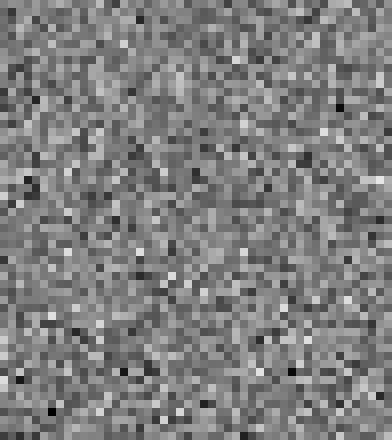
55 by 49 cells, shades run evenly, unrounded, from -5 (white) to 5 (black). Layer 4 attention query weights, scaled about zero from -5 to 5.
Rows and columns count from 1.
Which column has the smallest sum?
13
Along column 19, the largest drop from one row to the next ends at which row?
48
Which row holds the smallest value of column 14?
50
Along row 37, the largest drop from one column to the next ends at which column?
26
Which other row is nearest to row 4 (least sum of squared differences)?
31
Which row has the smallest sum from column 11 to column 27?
11
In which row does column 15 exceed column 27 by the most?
28
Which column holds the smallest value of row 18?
43
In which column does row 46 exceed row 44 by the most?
19
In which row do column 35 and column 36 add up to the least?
39
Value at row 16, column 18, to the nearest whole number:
-2
